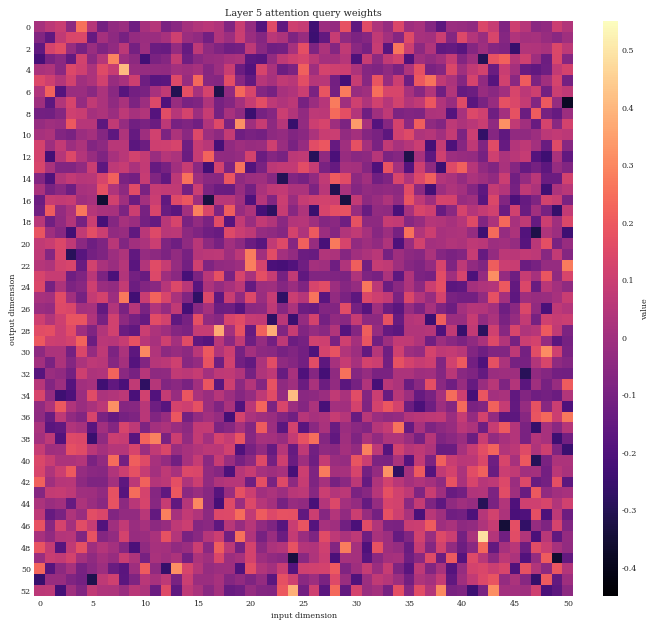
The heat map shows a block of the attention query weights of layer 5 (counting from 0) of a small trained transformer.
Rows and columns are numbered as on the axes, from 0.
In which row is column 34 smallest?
41
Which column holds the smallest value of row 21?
3
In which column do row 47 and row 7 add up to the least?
50
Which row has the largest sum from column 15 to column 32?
45
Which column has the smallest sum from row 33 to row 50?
35
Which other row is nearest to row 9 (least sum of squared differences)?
18
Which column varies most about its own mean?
42
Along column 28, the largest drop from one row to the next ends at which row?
15
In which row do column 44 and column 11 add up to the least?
46
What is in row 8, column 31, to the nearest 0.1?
-0.1
